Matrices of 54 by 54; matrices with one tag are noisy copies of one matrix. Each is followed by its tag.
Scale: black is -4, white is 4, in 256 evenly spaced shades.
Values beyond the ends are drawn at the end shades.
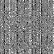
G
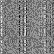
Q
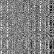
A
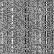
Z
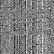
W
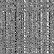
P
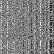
A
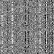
Z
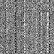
P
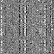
Q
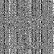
G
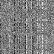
W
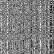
A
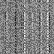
P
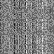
W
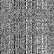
W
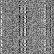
Q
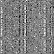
Q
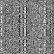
Q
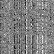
W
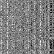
A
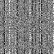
G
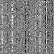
Z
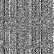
G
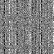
G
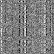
Q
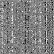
Z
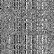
W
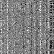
A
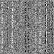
Z
